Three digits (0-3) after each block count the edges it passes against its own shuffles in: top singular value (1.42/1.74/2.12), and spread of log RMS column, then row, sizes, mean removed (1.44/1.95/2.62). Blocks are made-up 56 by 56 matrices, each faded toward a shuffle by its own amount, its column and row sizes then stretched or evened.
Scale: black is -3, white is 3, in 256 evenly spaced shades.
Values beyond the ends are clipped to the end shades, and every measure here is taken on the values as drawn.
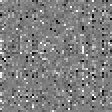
2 2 1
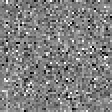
0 1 1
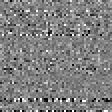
2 0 3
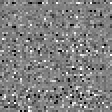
0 1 3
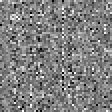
1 2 0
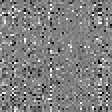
3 3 1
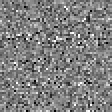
0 0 2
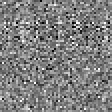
2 0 2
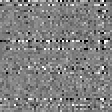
3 1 3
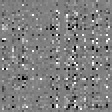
0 3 3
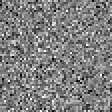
1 0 0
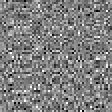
3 1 1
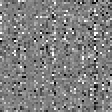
1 3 1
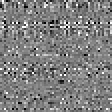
3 1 3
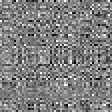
3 1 3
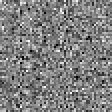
2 1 0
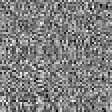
3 0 1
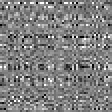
3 0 3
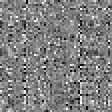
3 2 0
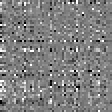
3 3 2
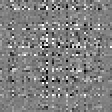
1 3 3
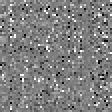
0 2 1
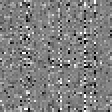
2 3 2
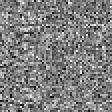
2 0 1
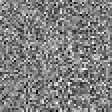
2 1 0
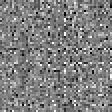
2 2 2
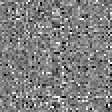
2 1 1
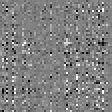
0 3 2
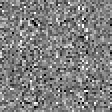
1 2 1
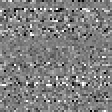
0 0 3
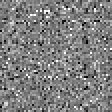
2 0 1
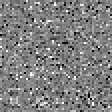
1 0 1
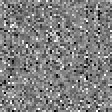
2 1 0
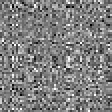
3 2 2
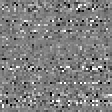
1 1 3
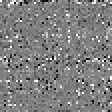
0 2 2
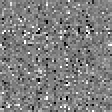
0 2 1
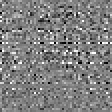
3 1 3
